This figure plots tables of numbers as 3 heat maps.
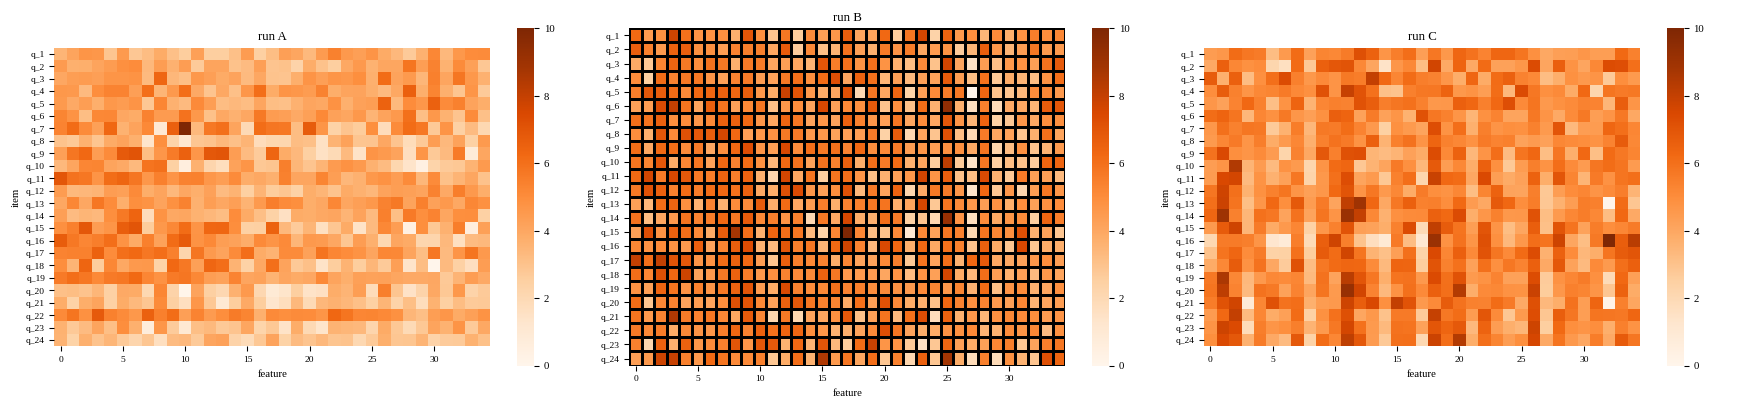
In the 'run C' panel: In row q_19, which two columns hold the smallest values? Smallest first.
32, 27
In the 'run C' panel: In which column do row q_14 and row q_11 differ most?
12
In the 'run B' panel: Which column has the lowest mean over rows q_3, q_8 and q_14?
27
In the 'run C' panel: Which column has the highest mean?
11
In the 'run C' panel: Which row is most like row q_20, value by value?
q_14
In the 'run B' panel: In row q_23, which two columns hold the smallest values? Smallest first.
23, 1
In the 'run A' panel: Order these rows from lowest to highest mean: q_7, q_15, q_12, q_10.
q_10, q_12, q_15, q_7
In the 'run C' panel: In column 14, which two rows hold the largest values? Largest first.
q_3, q_5
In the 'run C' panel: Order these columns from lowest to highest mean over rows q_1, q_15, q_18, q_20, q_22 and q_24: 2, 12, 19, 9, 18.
9, 19, 12, 2, 18
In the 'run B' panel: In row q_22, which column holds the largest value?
20
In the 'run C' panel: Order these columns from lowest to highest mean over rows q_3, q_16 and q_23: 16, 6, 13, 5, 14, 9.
14, 5, 6, 13, 16, 9
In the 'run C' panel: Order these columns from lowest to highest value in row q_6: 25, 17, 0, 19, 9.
25, 9, 19, 0, 17
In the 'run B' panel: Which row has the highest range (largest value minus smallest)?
q_15
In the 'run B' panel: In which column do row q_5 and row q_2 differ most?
13
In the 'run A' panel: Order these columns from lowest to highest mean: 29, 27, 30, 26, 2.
29, 27, 30, 26, 2
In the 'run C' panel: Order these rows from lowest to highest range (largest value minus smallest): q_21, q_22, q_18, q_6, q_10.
q_6, q_18, q_22, q_10, q_21
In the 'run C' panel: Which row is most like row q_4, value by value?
q_9
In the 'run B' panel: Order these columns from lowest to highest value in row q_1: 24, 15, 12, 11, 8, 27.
24, 11, 8, 15, 27, 12
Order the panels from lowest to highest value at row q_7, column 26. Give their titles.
run A, run B, run C
